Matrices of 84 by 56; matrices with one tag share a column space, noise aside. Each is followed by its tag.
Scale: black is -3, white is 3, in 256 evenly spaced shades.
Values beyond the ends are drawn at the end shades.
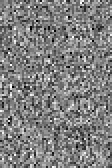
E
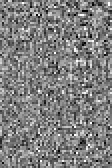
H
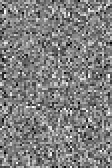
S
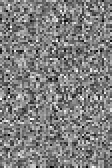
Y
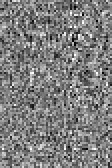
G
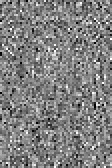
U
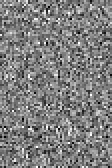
S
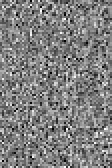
S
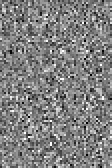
Y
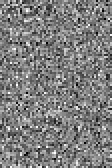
S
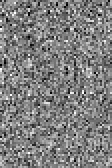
H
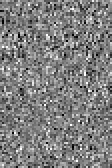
G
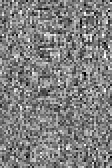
G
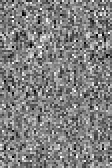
G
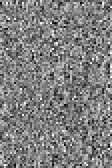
U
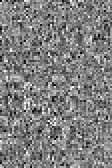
E
